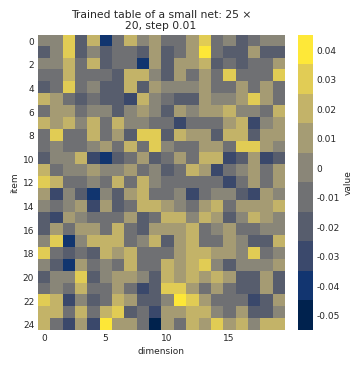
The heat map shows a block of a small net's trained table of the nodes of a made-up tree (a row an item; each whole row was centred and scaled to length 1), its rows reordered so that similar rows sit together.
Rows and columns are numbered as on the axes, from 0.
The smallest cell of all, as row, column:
24, 9
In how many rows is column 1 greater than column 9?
11
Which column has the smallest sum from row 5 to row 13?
10
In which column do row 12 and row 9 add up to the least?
15
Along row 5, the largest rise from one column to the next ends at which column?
8
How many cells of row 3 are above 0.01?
5
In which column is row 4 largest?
2
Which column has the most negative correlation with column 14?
4
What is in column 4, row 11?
0.01
